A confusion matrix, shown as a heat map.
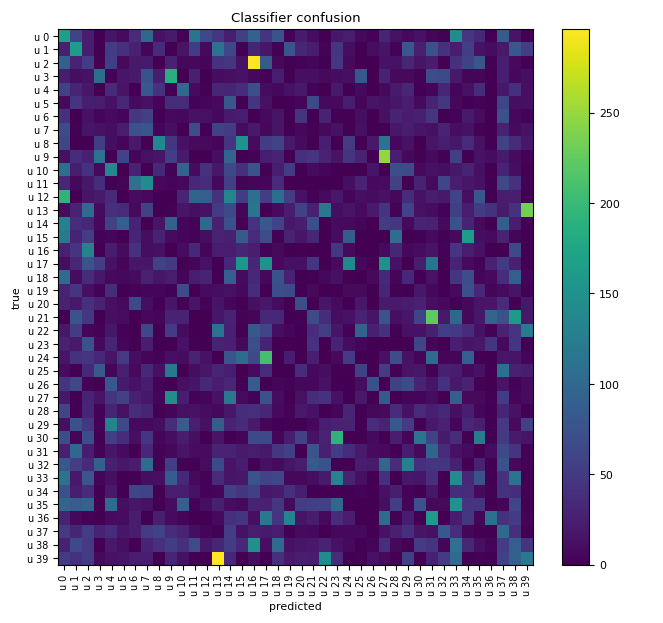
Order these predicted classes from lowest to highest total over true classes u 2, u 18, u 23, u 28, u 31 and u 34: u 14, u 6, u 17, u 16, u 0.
u 6, u 17, u 14, u 0, u 16
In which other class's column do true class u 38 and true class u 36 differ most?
u 16
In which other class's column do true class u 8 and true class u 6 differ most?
u 15
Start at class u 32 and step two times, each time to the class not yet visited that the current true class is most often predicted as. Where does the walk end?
u 4
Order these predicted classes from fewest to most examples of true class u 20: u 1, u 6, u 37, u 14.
u 14, u 1, u 37, u 6
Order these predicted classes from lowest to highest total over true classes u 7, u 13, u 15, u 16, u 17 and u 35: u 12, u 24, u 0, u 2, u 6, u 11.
u 12, u 11, u 6, u 24, u 0, u 2
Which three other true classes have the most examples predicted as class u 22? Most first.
u 39, u 13, u 32
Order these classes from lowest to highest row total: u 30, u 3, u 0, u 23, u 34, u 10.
u 23, u 34, u 3, u 10, u 30, u 0
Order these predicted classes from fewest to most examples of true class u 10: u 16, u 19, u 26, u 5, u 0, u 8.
u 5, u 26, u 8, u 19, u 16, u 0
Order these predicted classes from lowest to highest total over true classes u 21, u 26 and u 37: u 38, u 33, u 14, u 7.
u 7, u 14, u 33, u 38
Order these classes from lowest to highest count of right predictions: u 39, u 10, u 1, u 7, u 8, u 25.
u 25, u 7, u 10, u 39, u 8, u 1
